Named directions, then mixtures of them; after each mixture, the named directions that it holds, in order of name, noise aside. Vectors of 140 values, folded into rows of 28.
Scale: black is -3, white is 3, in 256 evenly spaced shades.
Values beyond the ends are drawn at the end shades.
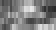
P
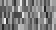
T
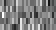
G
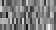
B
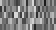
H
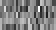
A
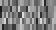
A, H, T.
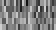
A, B, T.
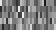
A, H, T.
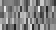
A.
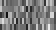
B.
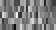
A, G, H.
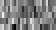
G, P.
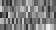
B, P.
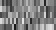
A, B, P.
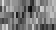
A, P.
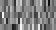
G, T.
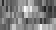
P.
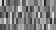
B, H, T.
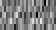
B, G, H.
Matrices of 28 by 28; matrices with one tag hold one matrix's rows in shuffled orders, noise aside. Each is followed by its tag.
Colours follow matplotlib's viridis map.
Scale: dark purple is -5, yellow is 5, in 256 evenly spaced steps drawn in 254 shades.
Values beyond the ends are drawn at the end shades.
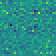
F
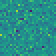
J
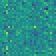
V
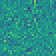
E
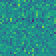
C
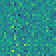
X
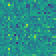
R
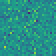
E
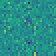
E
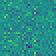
E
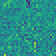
E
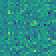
R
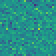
F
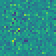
X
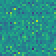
C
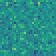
F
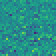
F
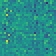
V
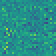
V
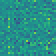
R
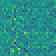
X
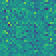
V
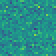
F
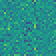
E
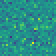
F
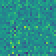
X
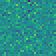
E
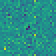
E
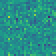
R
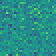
F
